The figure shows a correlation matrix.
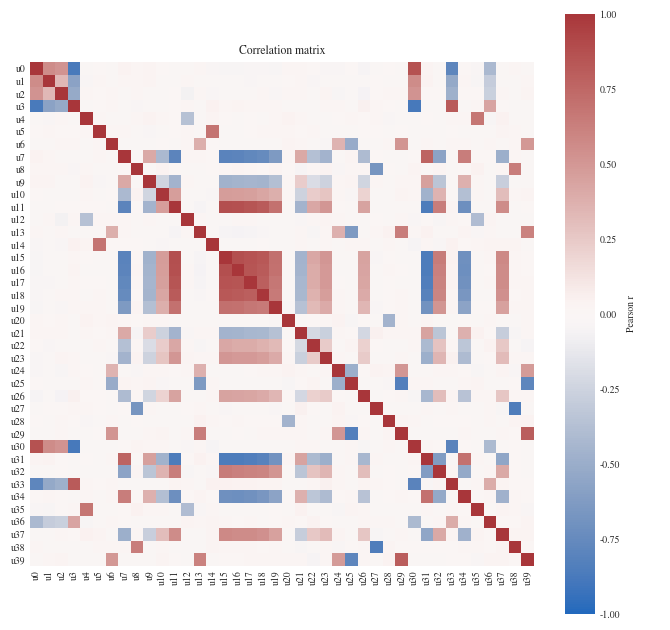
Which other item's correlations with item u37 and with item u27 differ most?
u38
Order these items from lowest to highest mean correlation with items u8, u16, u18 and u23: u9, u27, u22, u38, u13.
u9, u27, u13, u38, u22
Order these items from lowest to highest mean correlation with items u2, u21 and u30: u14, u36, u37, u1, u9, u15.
u36, u15, u37, u14, u9, u1
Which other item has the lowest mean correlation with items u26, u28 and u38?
u27
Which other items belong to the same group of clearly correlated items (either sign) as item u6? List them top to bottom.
u13, u24, u25, u29, u39
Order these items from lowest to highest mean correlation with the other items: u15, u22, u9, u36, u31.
u31, u9, u36, u22, u15
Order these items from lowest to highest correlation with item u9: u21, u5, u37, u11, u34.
u11, u37, u5, u21, u34
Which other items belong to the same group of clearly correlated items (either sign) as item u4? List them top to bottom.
u12, u35
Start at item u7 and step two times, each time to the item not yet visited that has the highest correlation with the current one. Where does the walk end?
u34
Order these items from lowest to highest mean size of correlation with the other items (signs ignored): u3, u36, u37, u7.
u36, u3, u37, u7
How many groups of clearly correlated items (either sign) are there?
7
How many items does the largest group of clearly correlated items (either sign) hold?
17
